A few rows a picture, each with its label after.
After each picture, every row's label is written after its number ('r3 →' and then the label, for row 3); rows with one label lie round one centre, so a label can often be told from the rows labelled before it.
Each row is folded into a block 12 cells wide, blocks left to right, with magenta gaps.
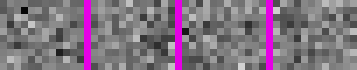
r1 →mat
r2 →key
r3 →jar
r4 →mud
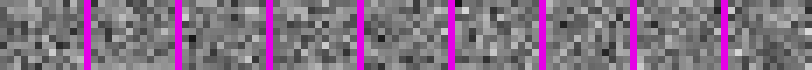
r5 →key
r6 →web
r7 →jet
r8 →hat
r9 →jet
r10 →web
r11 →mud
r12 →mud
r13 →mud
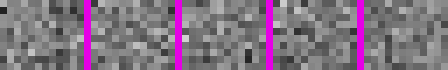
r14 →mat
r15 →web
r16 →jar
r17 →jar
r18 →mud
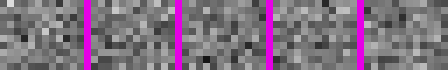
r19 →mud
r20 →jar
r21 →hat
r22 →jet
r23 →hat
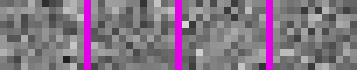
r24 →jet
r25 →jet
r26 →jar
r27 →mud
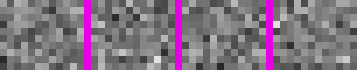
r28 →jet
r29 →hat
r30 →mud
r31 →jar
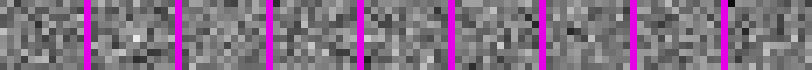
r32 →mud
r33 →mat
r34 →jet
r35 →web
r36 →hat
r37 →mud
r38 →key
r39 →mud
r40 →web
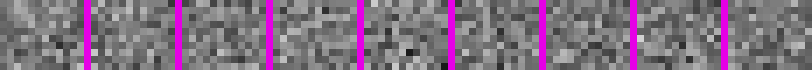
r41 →key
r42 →jar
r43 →web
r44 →mat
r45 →jar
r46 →web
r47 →mat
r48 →hat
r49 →mud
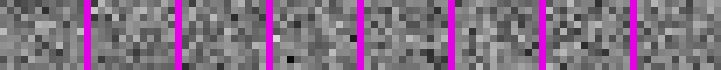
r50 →mud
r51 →mud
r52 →key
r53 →hat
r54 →mat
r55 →web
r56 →mud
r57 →jet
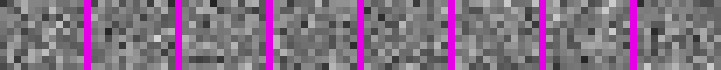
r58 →key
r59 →web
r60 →hat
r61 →jar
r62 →mat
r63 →mud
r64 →jar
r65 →web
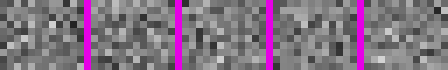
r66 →key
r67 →jar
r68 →web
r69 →key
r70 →mat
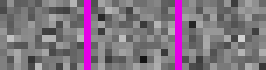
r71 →mat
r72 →hat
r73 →jet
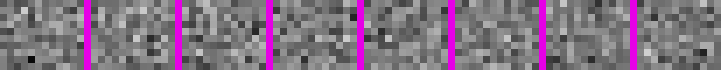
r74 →jar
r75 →key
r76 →jet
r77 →mat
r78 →web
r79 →mat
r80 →jet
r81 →mat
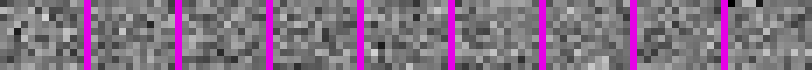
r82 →web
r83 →jar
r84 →hat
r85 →key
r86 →jet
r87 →jar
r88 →hat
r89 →web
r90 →web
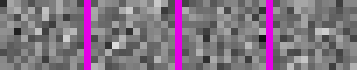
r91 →web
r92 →mud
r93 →mud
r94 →key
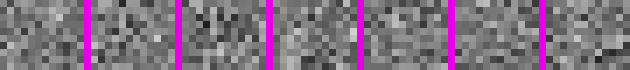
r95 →key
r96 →web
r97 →web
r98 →mat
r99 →mat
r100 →mat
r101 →mat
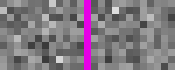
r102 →mud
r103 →hat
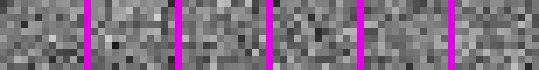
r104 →mat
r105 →jar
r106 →jar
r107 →web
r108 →hat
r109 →hat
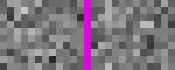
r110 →hat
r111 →key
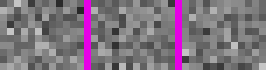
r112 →web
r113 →jar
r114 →key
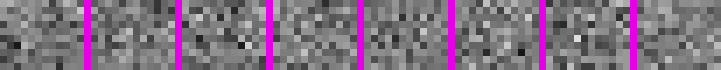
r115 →jet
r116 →web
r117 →jet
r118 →jet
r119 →web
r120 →key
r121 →mud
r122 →key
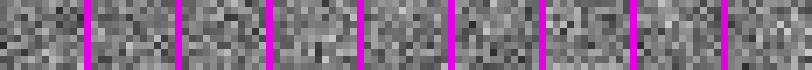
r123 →key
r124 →web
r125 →key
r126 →jet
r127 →key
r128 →mud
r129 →web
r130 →key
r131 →mud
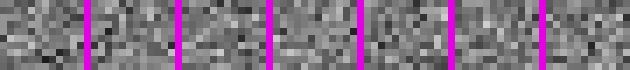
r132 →mat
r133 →web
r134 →mat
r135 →jar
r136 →jet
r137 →mat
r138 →hat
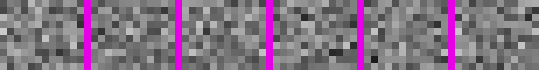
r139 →mat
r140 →mat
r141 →jet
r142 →mat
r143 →web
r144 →mud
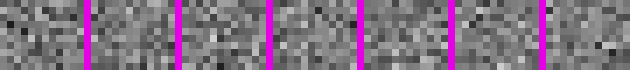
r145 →mud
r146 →jar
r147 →mud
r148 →key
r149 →hat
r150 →hat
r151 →mat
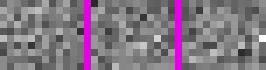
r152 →jar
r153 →web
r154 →mat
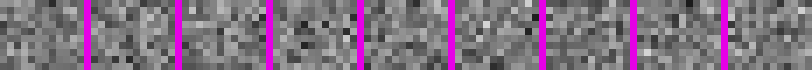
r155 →jet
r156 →hat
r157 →key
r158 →hat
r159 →jet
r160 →key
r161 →jar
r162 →jet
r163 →jet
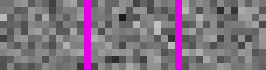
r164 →jet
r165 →hat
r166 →jet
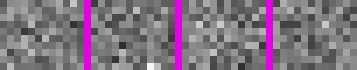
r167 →key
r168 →hat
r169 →mat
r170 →mud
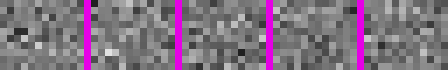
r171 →web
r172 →mud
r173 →mat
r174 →mud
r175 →jar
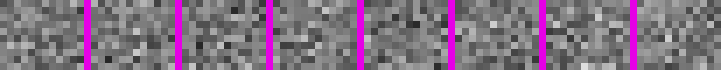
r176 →key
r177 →key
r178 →hat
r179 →jar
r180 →hat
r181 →mat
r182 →hat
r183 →mud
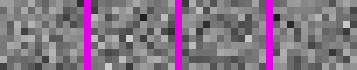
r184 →key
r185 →key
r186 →web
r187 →mud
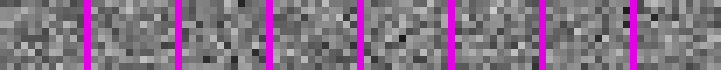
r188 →hat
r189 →mud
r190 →hat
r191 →mud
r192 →jar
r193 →jar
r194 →mud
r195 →mat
